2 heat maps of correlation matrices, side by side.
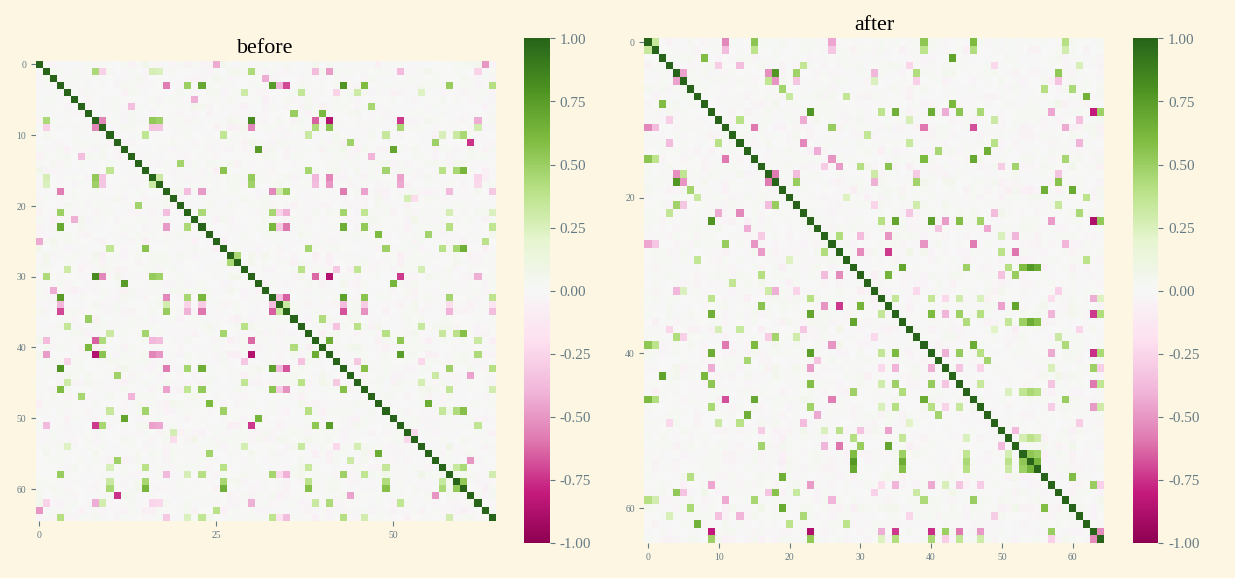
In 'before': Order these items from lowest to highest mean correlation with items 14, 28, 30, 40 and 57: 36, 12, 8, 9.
9, 12, 36, 8
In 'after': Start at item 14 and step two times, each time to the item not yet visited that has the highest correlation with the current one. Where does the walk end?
41
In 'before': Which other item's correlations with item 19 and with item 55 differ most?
48
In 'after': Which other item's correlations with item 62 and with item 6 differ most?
7
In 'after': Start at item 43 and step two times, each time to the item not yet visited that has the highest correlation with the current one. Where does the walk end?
8
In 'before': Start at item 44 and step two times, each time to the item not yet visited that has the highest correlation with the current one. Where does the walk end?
56
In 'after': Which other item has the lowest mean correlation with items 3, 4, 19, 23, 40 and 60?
63
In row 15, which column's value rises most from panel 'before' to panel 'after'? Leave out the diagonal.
46
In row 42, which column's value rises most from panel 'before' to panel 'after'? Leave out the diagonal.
63
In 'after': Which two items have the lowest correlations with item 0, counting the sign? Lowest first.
11, 26
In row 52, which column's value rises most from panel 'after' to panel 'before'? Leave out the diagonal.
27
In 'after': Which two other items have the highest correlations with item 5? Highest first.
17, 32
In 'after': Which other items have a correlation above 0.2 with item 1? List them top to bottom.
0, 15, 39, 46, 59
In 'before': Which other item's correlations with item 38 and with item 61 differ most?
11
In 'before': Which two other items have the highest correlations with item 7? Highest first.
40, 36
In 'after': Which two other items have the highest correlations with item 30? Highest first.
34, 52
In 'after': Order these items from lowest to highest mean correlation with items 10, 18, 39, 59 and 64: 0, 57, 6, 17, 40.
17, 57, 6, 40, 0
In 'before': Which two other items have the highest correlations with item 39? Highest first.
41, 51
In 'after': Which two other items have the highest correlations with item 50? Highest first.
27, 25
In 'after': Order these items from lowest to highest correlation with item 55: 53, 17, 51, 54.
17, 51, 53, 54
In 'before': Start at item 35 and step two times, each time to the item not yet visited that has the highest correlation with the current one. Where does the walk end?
34
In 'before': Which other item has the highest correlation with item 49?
60
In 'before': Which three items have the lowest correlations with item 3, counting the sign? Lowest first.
35, 18, 34
